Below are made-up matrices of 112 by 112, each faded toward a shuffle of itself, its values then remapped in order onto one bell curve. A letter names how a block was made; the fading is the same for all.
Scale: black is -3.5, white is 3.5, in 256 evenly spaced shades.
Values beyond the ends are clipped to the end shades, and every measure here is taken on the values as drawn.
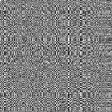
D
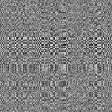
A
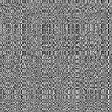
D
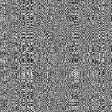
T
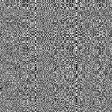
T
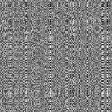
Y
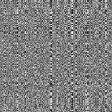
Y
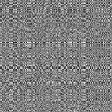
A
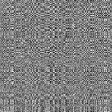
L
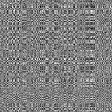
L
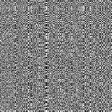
Y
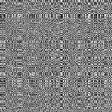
L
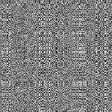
T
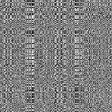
D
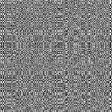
D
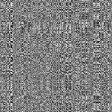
T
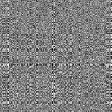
T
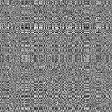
A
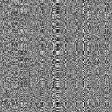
Y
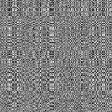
L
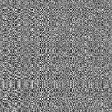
T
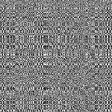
L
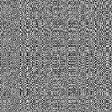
Y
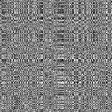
L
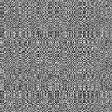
L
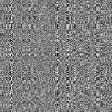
T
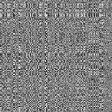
T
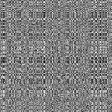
D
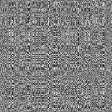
T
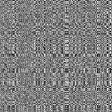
D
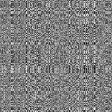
Y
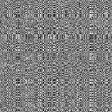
D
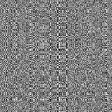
T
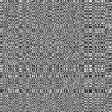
L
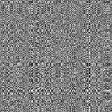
T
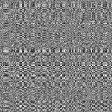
A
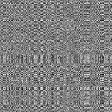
A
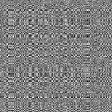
A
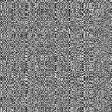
T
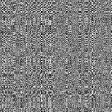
Y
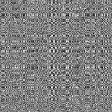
A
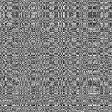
A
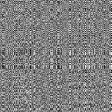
Y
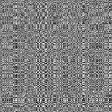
L
